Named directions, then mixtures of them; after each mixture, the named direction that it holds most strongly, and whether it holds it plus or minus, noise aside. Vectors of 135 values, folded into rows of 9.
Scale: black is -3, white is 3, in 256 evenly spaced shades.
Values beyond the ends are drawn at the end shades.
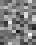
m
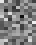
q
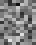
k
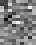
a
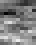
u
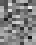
a, plus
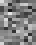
a, minus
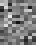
a, minus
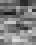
u, plus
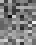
q, plus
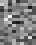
a, minus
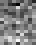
k, plus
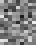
q, plus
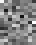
q, plus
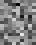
k, plus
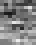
u, plus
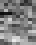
u, plus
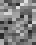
k, plus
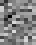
a, plus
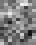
u, minus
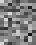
q, plus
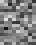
a, minus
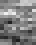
u, minus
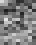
u, plus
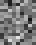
k, plus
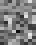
m, plus
